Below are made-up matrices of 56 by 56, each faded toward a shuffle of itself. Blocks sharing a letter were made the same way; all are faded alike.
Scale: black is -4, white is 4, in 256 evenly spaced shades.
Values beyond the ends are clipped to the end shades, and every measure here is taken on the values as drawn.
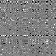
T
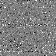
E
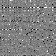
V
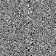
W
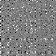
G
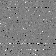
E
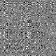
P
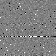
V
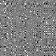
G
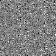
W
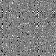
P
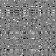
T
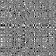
T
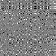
T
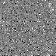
E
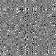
G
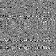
V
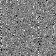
W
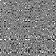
V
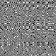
T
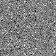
W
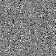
W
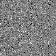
W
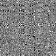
P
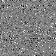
E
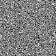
W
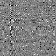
P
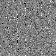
W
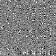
P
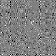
G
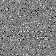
E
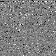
E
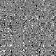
P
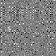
G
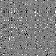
G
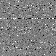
E
